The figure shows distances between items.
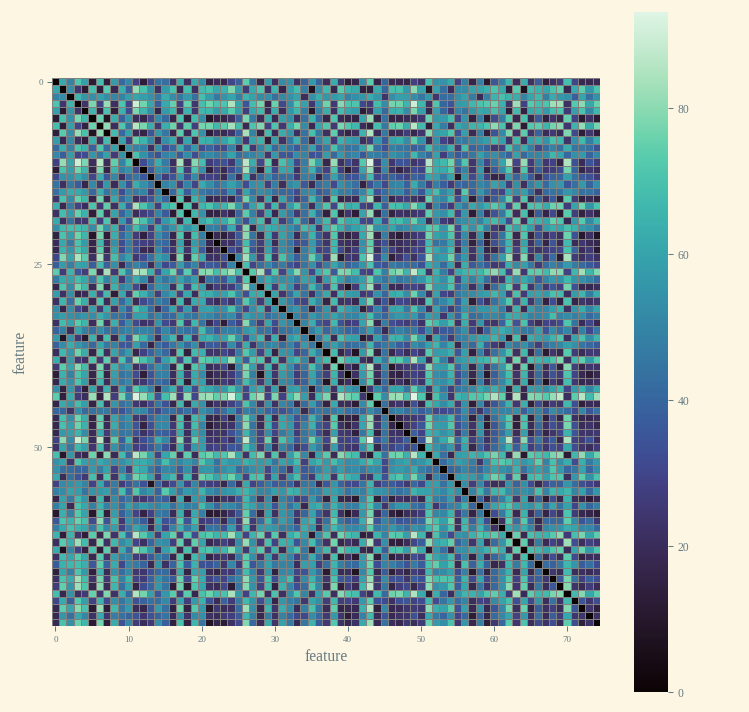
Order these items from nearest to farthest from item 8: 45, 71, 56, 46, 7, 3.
3, 45, 56, 71, 46, 7
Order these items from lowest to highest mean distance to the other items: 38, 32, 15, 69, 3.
69, 15, 32, 38, 3
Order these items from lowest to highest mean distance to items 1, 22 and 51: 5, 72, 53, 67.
53, 67, 5, 72
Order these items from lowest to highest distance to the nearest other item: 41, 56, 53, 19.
41, 19, 53, 56
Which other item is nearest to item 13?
55
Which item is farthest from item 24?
43
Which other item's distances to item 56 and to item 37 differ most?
11
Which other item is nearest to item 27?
20
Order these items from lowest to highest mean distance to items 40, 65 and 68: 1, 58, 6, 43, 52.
58, 52, 1, 6, 43
